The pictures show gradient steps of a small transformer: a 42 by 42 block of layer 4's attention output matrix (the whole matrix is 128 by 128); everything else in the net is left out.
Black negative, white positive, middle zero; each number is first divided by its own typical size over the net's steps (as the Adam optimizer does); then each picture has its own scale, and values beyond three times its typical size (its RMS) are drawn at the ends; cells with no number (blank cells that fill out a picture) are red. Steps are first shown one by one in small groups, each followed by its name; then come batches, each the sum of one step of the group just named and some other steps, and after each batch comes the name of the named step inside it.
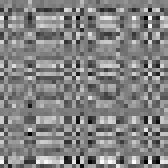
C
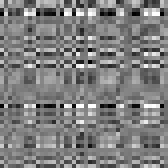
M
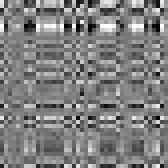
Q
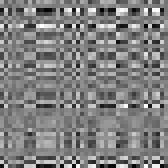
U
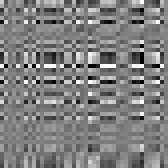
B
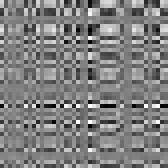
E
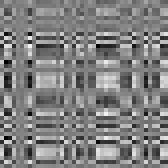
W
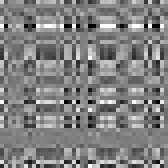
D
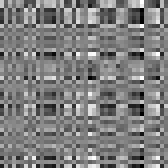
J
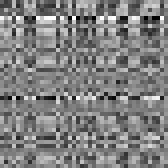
C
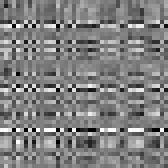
J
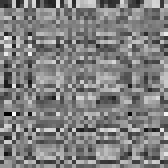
W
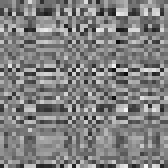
U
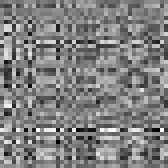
W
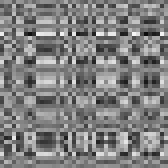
W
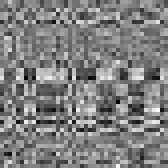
J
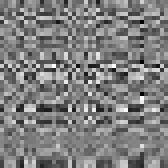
B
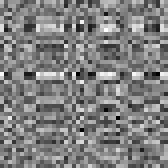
Q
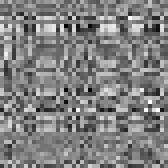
D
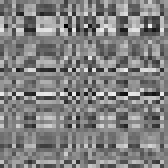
D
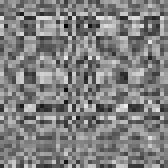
D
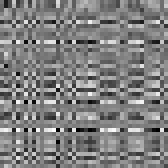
B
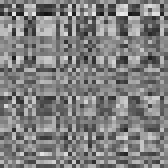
U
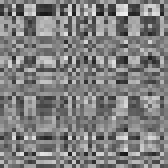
U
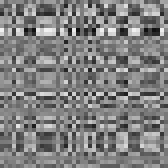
E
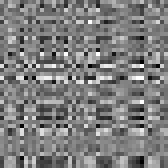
B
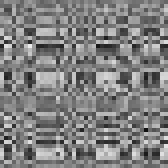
W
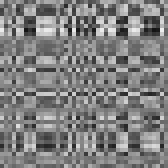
Q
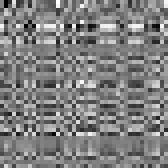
Q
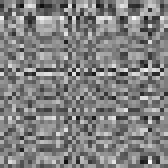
C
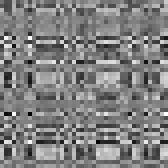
W
